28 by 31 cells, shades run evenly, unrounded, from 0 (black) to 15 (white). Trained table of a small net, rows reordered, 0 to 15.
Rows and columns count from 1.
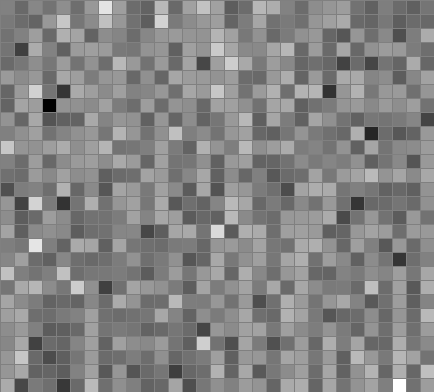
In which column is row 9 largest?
18
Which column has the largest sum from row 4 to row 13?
3
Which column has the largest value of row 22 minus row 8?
4
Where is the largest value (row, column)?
28, 29
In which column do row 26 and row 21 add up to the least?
8
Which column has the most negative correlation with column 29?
5
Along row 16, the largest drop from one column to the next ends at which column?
25
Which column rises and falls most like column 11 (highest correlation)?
6
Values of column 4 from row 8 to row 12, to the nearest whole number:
0 5 7 9 6
